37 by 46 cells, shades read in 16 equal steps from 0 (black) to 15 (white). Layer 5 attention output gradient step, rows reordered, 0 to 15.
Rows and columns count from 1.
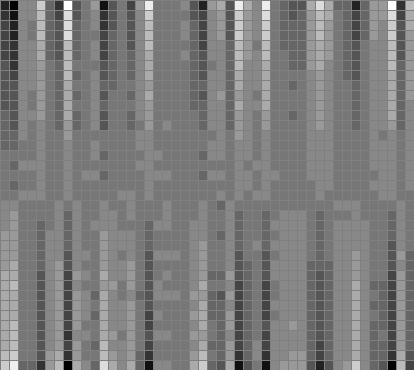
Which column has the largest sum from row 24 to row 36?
2
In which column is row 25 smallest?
44
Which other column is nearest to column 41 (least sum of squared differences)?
32
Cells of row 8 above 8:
8
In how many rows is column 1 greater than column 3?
17
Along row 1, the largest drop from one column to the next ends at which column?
45
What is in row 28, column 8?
4
